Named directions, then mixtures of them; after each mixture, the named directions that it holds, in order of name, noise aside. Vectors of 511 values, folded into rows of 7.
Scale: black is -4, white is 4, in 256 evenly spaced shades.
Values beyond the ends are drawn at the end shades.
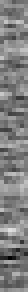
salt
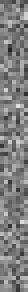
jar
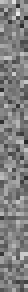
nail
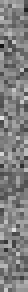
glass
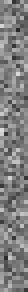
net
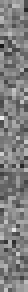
glass.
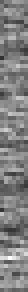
salt.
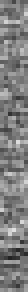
jar, salt.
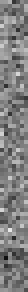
net, salt.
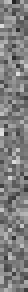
net.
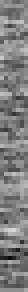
salt.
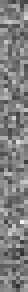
jar, salt.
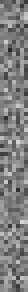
jar.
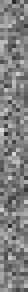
jar, net.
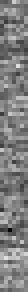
net, salt.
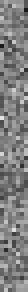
glass.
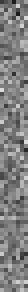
nail.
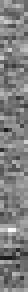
glass, salt.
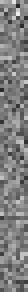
nail.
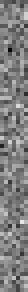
jar.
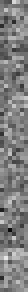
net, salt.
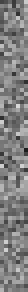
glass, nail.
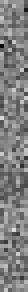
glass.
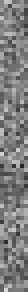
glass, net.
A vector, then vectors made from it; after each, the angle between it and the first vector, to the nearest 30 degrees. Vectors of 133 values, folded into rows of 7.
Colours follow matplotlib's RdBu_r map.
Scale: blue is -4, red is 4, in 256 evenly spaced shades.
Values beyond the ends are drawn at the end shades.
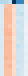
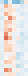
30 degrees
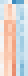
30 degrees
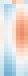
120 degrees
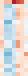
150 degrees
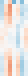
60 degrees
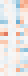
90 degrees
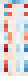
60 degrees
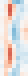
60 degrees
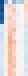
60 degrees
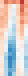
120 degrees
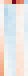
150 degrees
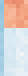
90 degrees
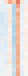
120 degrees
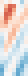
60 degrees
